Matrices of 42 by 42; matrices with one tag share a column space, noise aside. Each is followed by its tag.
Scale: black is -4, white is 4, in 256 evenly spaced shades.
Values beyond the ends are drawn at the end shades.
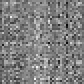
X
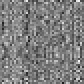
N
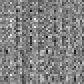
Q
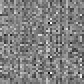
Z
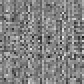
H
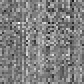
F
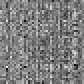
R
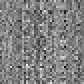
R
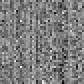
R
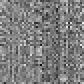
F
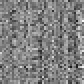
R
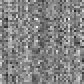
Q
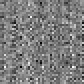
X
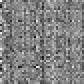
R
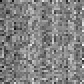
N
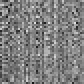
F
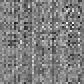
F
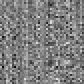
X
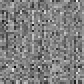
R
